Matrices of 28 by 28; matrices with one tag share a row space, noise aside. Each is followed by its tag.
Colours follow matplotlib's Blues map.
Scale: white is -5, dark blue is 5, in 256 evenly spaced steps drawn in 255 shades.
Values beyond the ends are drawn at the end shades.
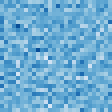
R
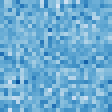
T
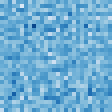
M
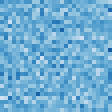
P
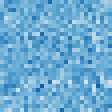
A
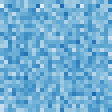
P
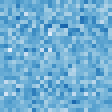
T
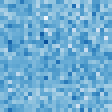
A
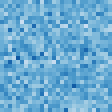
T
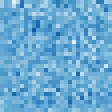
M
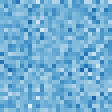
A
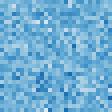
R
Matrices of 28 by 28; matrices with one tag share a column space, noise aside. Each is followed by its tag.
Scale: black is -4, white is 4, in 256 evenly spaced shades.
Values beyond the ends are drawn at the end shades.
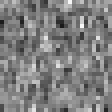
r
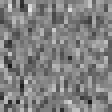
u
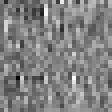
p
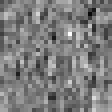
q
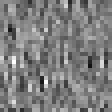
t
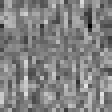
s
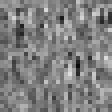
q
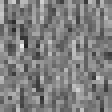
p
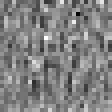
r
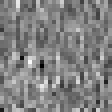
t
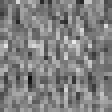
p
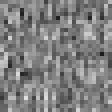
q
